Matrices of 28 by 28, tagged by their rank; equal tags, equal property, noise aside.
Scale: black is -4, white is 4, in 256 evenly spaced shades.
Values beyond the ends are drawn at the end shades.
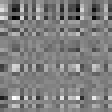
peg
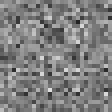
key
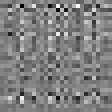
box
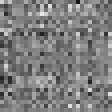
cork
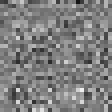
key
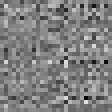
key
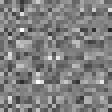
cork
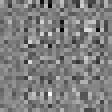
cork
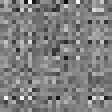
cork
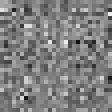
key
